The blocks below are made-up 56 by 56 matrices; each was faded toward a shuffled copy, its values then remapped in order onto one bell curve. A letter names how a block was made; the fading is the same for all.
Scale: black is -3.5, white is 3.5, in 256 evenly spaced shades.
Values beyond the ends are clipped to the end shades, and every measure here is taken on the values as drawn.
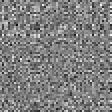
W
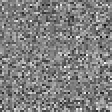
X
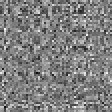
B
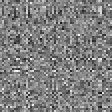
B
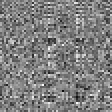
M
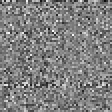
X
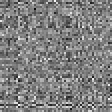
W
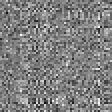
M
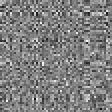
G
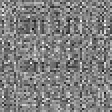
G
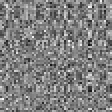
G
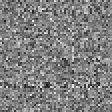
X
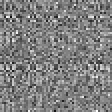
W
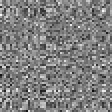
G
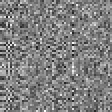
M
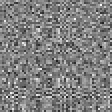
W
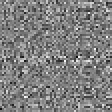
B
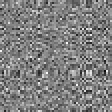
G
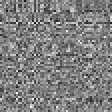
B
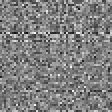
B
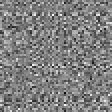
W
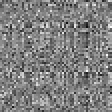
W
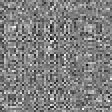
G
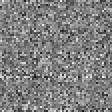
X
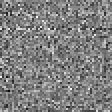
X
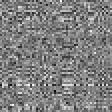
B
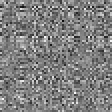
W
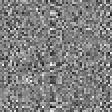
M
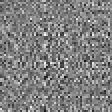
M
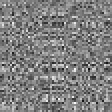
G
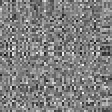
W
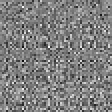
G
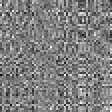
G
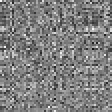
M
